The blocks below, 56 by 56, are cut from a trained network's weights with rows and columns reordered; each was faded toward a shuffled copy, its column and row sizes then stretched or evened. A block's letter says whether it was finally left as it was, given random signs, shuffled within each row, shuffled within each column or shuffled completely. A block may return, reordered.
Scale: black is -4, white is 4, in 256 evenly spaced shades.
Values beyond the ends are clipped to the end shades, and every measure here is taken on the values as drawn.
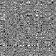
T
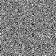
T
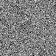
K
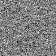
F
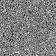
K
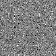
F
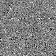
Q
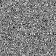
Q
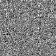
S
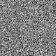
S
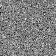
Q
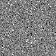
F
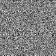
S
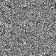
S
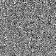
S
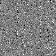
F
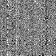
T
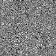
S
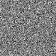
S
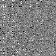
T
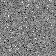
K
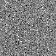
F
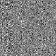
T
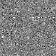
S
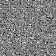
Q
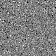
K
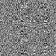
T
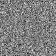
Q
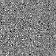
S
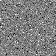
K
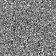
F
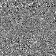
Q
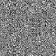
T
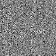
S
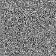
S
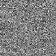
T
